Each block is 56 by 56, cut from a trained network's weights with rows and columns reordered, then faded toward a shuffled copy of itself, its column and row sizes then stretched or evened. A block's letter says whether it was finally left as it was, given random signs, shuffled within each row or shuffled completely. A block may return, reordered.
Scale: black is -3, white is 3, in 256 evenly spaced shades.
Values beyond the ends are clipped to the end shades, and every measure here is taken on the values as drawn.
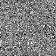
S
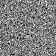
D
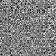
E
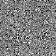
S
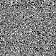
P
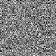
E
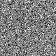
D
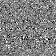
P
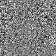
S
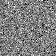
D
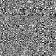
E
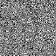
S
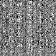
E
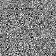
S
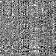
E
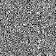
S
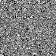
P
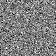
D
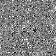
S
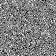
D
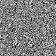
S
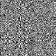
E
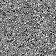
D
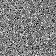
D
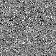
P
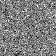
D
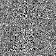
S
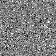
P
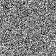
D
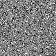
D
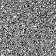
P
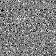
P
